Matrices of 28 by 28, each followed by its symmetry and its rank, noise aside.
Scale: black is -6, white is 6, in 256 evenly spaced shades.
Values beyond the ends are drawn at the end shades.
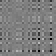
symmetric, rank one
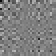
symmetric, rank two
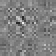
symmetric, rank three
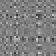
antisymmetric, rank two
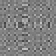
antisymmetric, rank two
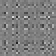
no symmetry, rank two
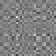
symmetric, rank two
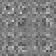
symmetric, rank three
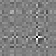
symmetric, rank two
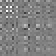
symmetric, rank two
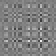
symmetric, rank one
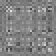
symmetric, rank two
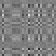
no symmetry, rank one
